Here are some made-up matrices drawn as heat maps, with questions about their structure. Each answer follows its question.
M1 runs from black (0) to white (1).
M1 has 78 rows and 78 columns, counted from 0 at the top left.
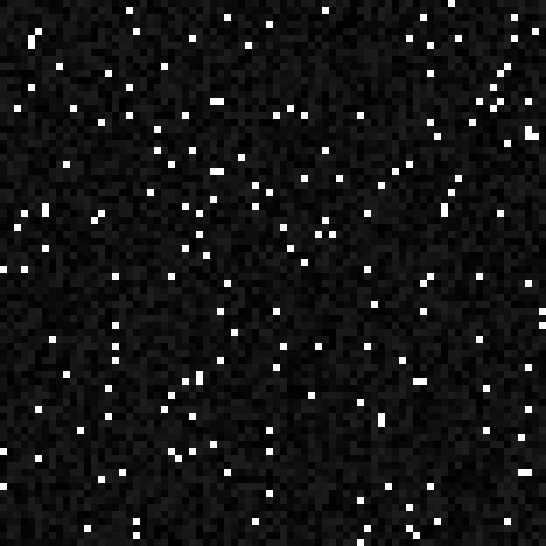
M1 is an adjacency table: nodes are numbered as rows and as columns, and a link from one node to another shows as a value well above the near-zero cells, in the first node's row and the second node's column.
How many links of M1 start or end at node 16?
9
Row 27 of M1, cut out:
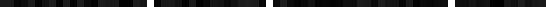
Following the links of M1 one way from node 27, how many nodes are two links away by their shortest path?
6
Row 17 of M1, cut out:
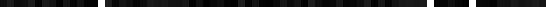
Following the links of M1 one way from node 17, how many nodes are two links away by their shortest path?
10
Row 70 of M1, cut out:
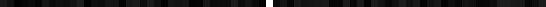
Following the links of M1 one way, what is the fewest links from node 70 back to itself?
5
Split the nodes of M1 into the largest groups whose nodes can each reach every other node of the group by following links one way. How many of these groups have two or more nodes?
3
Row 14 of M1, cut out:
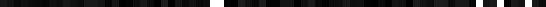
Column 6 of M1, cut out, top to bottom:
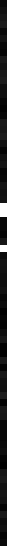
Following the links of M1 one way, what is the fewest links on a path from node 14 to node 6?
2
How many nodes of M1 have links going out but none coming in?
4
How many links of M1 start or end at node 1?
2
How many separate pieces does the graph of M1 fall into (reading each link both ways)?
4
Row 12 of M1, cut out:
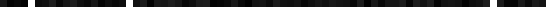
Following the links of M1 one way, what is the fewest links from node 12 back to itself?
3
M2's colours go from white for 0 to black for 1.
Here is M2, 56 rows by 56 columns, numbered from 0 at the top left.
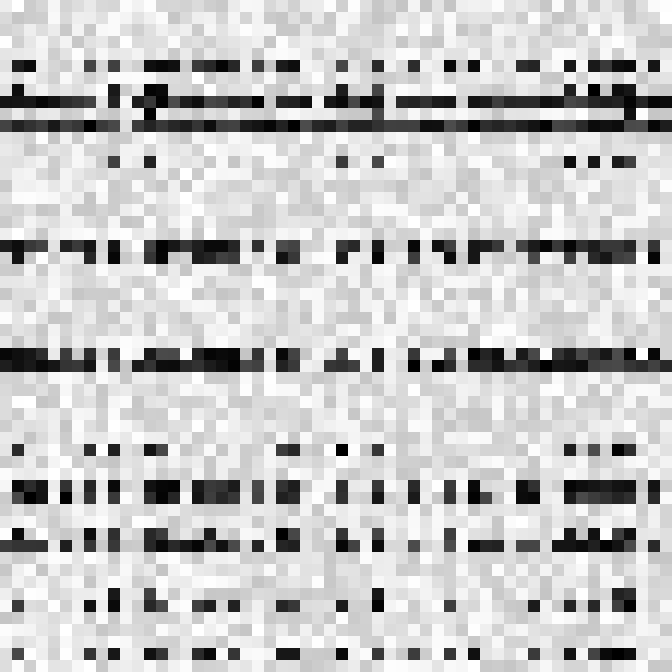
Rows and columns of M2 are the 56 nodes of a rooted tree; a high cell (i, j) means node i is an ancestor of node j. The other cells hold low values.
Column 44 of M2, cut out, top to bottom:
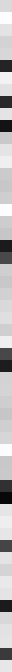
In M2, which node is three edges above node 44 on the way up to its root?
21
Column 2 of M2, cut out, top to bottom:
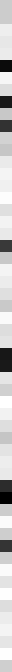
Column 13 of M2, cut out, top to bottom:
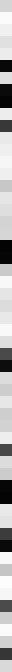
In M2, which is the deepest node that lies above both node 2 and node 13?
5
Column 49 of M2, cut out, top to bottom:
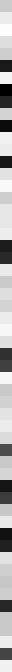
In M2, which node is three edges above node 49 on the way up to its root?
37
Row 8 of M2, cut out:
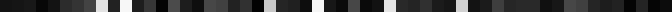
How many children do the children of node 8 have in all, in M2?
7
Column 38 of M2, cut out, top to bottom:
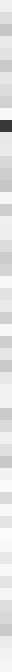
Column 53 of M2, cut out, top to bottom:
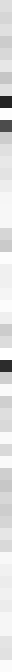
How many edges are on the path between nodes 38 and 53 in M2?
4
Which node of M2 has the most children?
30
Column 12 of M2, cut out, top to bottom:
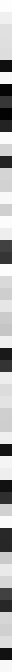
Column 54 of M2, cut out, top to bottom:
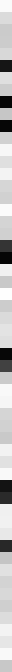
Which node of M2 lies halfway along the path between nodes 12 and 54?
7
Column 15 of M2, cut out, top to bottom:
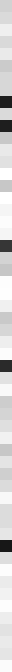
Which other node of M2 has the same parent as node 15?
29
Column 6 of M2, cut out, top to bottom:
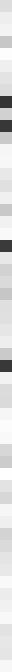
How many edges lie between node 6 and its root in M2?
4
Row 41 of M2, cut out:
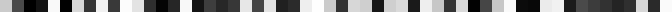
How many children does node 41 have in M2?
1
